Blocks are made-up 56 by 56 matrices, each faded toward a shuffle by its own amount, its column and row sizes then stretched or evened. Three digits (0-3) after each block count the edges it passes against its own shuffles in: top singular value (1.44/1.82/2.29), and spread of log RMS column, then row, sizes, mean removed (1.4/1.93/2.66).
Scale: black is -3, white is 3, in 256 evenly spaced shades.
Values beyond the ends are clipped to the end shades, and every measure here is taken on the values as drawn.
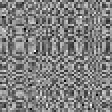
3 1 0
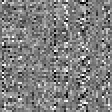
2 3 0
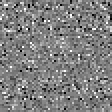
0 0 2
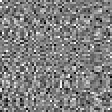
3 1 1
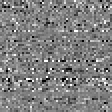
0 0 3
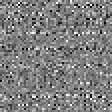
2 0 2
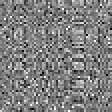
3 1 0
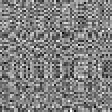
3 0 2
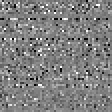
1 1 3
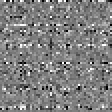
2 2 3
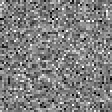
2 0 0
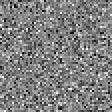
1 0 0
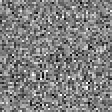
1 0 1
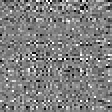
3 1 3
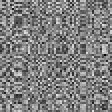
3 2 0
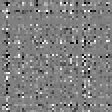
1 3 3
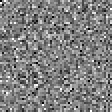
2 0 0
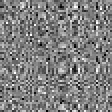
3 2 1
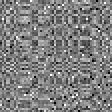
3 0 0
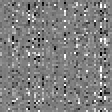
2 3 1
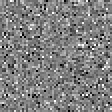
1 0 0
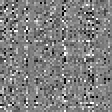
2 3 1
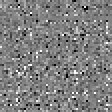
0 2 2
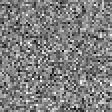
0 0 0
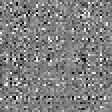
1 3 3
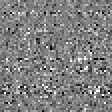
0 1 3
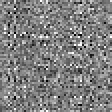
2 2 2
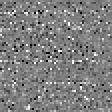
0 1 2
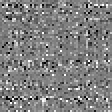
2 2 3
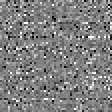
2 2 2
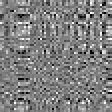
3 2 3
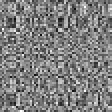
3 1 1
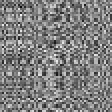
3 2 2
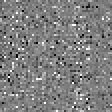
0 2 2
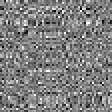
3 1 2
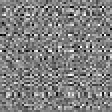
3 1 3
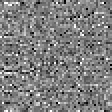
2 0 2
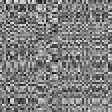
3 1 2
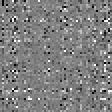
1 3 2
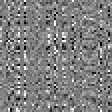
3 3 0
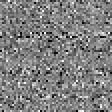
1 0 2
